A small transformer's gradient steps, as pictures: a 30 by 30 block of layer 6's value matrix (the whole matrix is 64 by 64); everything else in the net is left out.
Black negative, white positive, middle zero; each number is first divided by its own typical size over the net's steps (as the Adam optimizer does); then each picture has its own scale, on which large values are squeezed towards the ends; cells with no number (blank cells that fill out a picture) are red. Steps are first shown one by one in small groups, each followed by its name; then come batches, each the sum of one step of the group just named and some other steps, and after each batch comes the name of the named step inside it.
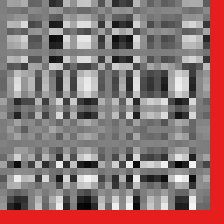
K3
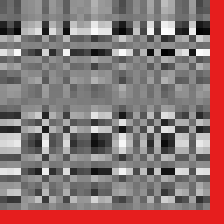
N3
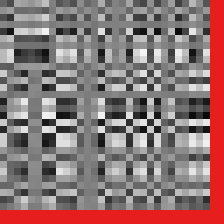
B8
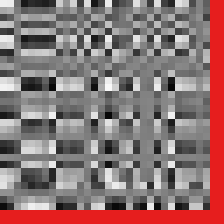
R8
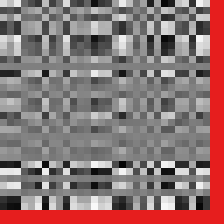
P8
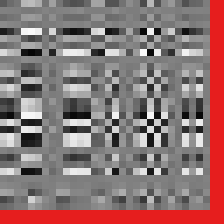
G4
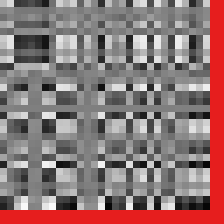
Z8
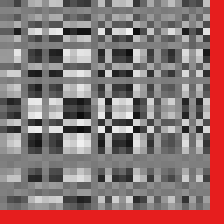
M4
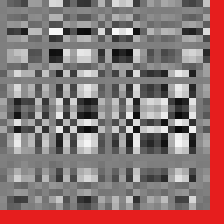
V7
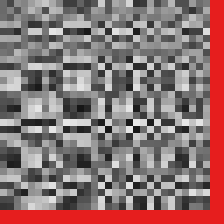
M4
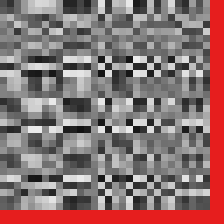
M4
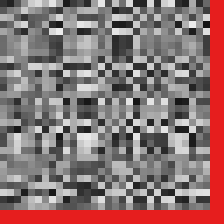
V7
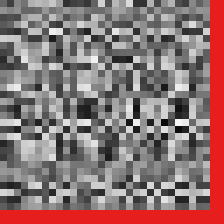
V7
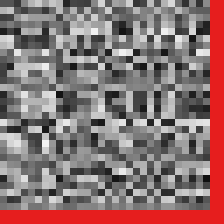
N3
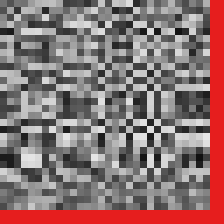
B8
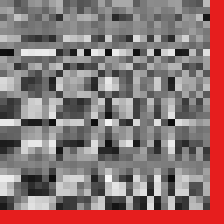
R8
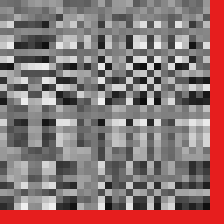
Z8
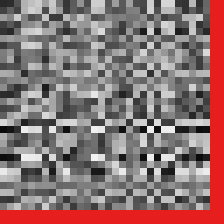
B8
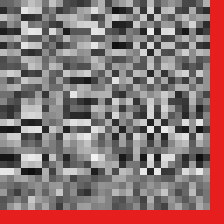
G4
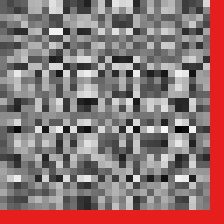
V7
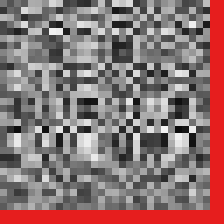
V7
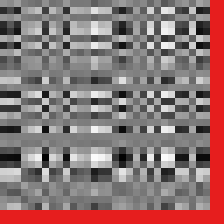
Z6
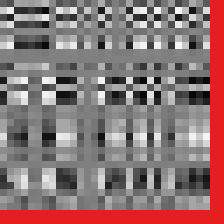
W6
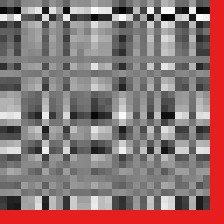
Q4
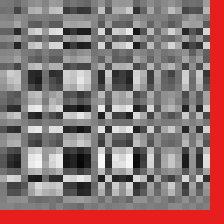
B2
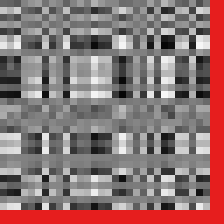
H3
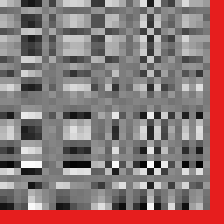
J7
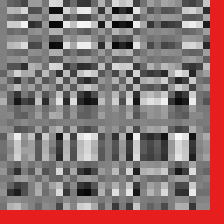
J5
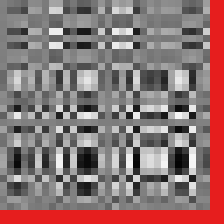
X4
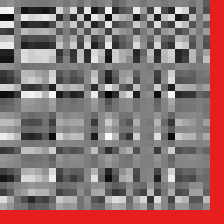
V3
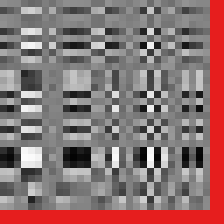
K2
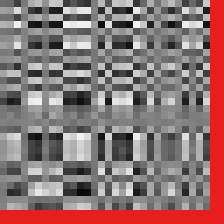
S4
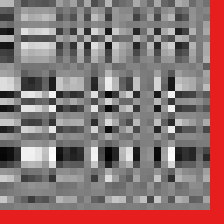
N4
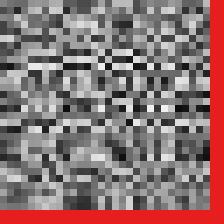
Z6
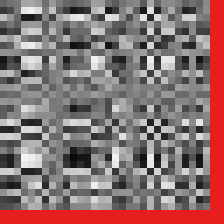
K2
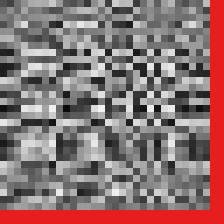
J5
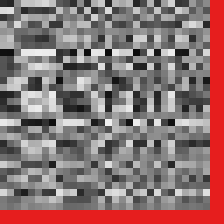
V3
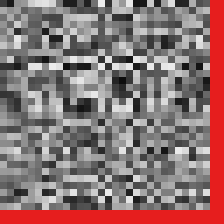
H3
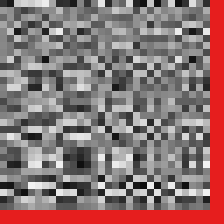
B2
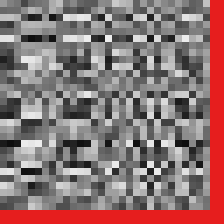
J7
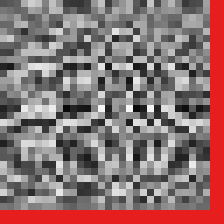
X4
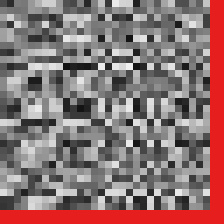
J7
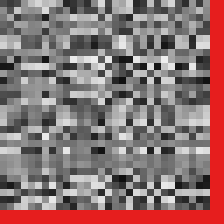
H3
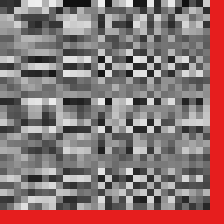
S4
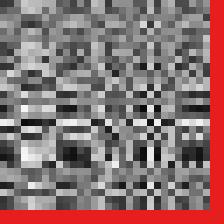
K2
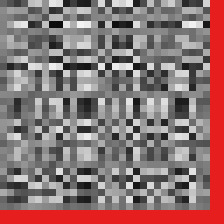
J5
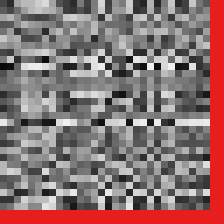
H3
